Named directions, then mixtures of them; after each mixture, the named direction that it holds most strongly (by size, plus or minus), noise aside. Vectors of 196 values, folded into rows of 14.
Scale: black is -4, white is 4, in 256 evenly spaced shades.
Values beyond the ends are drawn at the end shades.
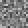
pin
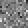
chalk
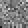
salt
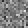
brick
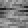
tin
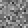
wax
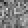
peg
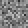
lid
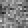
tin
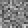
salt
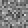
lid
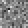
salt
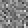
brick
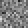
chalk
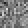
peg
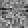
tin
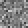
pin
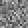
wax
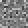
pin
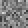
chalk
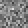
wax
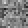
pin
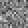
lid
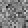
salt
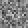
lid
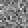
wax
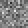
lid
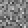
wax
